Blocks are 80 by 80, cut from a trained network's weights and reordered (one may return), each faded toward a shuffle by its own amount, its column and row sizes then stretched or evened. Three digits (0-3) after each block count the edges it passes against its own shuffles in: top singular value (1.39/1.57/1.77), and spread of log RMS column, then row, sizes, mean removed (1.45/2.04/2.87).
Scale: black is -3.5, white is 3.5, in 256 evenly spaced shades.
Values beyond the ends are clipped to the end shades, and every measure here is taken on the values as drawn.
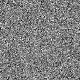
0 0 1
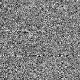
3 0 1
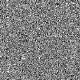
1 1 1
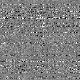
0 1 3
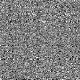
2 0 2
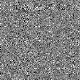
0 2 2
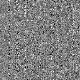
0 2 0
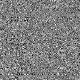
1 0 2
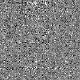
1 2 2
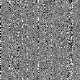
2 3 1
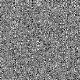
1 2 0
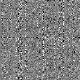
1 3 1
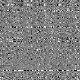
3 2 3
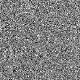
0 0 2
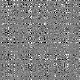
1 3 3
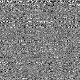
1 0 3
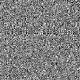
3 1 1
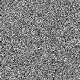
2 0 0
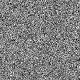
1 0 0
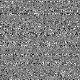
0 0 3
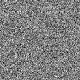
3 0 0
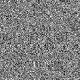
3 0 1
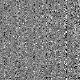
1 3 0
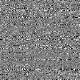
1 1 3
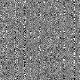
2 3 1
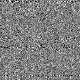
1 0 2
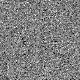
0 1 0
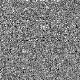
3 1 1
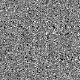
0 2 1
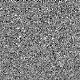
2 0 2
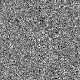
2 1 0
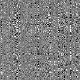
3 3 2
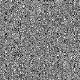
3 2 0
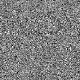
1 1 1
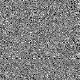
2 1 2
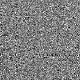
2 1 1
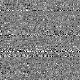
2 1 3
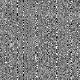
2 3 0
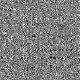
1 2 2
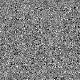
0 0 2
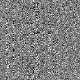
3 3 0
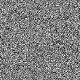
1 1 1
